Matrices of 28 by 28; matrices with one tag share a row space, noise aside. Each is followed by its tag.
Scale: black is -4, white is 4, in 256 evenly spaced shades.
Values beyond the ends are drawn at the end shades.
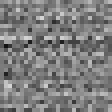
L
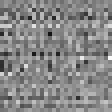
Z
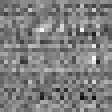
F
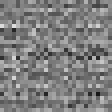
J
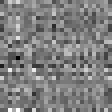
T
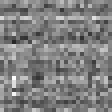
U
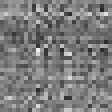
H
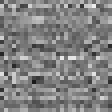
U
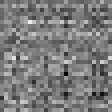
J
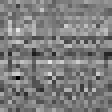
T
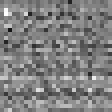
L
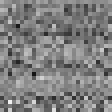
T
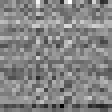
H
